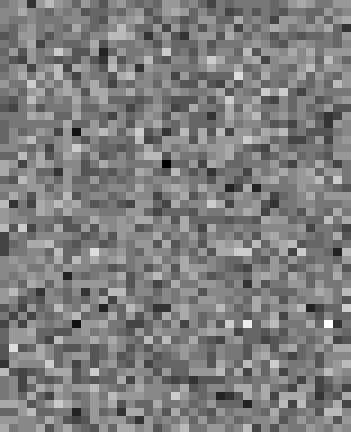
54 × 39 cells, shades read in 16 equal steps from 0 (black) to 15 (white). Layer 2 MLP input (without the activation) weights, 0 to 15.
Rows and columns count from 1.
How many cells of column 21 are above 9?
10
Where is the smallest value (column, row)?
19, 21
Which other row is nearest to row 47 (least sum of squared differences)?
38
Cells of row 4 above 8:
10
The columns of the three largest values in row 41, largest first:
37, 28, 26
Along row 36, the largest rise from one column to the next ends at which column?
29
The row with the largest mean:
12
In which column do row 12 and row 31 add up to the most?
32
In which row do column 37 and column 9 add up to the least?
17
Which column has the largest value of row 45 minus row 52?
9
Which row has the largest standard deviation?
41
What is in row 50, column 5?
6
